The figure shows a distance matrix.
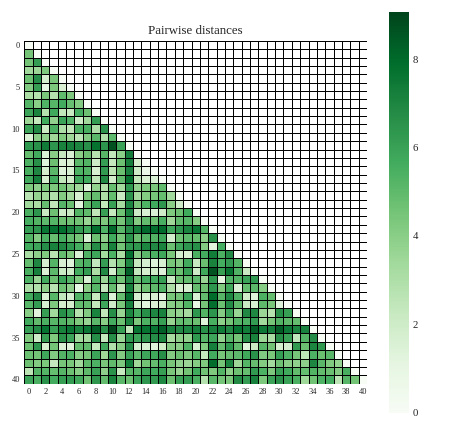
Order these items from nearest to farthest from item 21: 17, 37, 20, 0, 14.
37, 17, 20, 14, 0
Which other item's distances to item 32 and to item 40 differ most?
1
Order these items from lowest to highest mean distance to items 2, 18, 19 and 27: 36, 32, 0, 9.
36, 0, 9, 32
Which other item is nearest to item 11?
0
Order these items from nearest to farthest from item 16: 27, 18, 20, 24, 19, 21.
27, 20, 18, 21, 19, 24
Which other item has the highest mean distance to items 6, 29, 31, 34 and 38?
22
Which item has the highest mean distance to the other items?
34
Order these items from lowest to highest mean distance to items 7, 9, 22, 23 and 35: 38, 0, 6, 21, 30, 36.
6, 21, 0, 38, 36, 30
